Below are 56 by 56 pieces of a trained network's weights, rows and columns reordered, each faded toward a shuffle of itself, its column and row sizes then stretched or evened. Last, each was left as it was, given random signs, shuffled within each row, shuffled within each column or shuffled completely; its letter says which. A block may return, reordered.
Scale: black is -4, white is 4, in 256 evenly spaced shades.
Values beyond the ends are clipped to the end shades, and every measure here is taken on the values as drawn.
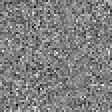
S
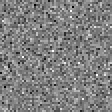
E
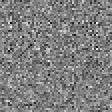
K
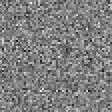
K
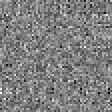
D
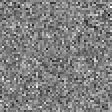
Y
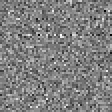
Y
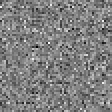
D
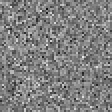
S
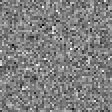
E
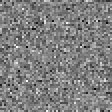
Y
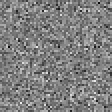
K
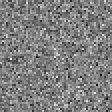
E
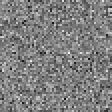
Y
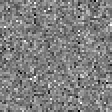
S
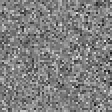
S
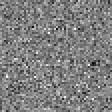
Y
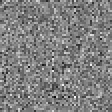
K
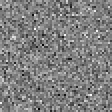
E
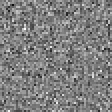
D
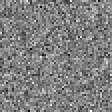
Y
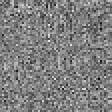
D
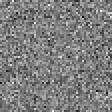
K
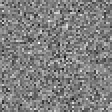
S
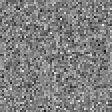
E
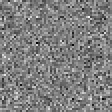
K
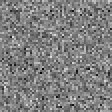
Y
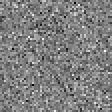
E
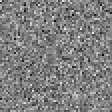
E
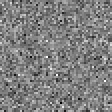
Y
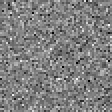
E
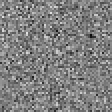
K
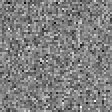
S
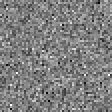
E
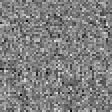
D
